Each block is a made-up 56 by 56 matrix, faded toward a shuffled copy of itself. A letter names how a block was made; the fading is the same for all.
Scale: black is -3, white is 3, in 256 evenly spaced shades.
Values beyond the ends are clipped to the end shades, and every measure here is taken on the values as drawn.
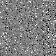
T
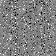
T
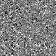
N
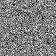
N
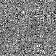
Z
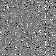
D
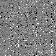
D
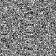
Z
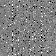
D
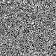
Z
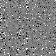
D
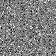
N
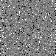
T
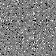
D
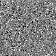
N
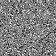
N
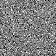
N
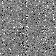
T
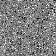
N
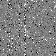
T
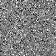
N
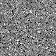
N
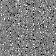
T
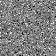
N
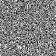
Z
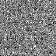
Z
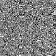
Z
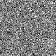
Z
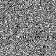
Z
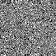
N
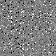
D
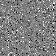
T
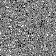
N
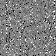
T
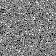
N
